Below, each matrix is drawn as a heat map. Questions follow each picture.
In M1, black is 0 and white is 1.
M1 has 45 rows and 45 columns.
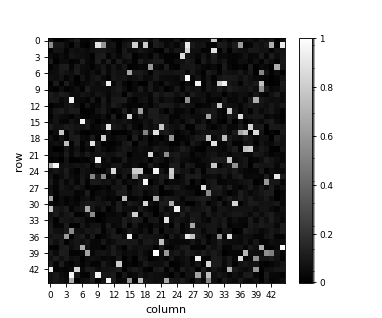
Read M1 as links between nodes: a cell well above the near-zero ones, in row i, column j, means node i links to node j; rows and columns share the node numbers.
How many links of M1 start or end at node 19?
5
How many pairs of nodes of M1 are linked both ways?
5
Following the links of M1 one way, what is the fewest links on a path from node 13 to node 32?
3
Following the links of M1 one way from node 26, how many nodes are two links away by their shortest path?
5
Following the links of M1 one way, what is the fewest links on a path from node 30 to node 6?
5
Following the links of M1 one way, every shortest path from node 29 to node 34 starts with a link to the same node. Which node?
node 14
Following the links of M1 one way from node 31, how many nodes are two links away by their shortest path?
6
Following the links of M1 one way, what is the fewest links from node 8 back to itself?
2
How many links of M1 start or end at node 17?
9
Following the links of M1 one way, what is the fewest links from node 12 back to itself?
7
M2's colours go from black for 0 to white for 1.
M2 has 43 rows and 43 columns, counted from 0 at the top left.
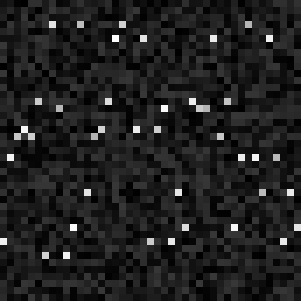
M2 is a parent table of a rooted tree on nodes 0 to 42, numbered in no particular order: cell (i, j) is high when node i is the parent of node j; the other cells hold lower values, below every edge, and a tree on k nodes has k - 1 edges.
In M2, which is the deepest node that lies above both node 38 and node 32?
14
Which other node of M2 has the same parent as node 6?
9
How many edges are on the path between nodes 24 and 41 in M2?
6
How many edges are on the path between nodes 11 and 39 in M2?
4
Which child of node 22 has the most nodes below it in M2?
34
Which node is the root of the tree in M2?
18
